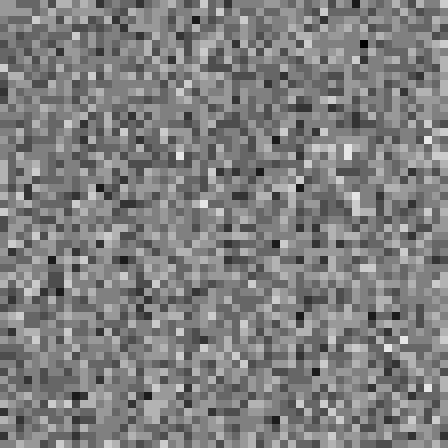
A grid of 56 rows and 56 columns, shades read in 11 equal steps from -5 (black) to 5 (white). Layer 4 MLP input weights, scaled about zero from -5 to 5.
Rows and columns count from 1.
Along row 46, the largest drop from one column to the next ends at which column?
32
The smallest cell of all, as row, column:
6, 46
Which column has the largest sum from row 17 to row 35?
42
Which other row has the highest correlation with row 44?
26
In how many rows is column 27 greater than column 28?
20
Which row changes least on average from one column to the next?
28
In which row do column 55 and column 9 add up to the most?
36
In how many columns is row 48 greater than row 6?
18
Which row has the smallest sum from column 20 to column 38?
21
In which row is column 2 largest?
31
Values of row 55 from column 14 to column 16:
0 -1 0
